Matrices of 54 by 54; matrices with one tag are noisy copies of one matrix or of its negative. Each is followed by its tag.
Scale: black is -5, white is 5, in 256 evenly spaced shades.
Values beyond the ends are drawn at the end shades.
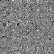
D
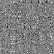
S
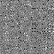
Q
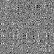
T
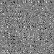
S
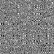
T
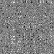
S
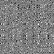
T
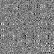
T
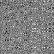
Q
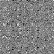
D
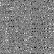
Q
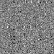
S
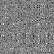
T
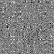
S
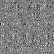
T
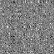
S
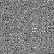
Q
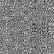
Q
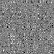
S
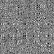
T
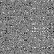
Q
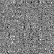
S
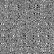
T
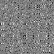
T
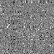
S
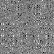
T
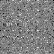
D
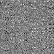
Q
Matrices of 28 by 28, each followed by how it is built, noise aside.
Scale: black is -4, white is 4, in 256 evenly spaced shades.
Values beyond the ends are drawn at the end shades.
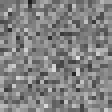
noise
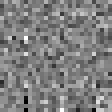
low rank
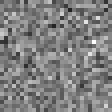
blocks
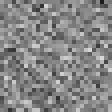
Toeplitz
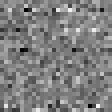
uneven rows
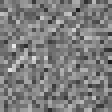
Hankel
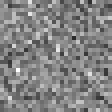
Toeplitz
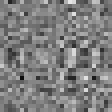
low rank
